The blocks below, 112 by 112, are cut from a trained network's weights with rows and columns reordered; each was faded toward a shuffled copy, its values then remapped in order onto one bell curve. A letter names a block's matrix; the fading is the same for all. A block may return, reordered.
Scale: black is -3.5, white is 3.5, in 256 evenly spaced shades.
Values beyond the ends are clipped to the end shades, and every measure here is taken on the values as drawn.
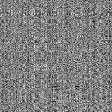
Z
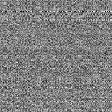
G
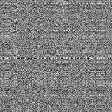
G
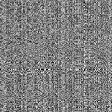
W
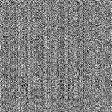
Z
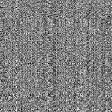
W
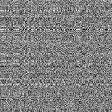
G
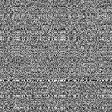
G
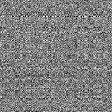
G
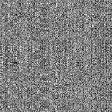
W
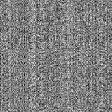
Z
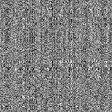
W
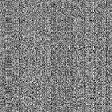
W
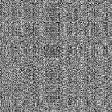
W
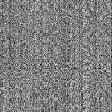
Z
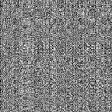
Z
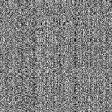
Z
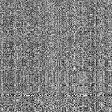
W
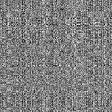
Z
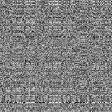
G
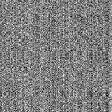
Z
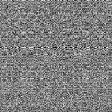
G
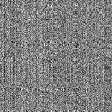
Z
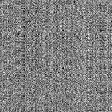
Z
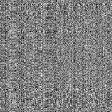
W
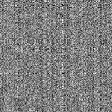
W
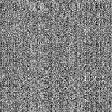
Z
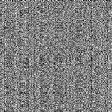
Z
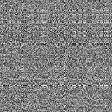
G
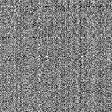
Z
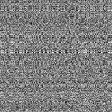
G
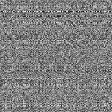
G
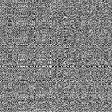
G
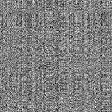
Z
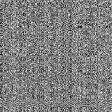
W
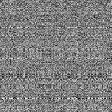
G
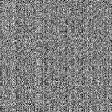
Z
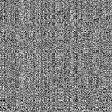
Z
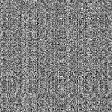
Z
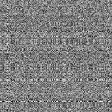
G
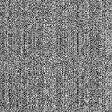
Z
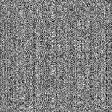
Z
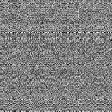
G
